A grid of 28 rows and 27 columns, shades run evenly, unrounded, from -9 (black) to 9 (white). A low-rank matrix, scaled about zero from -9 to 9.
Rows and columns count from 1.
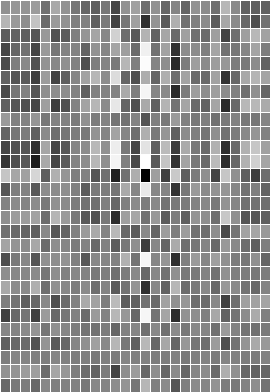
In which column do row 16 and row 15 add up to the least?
12
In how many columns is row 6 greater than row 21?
13
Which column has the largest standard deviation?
15
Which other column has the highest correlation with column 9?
27
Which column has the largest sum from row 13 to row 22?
23
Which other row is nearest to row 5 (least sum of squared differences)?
19
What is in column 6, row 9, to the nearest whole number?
0
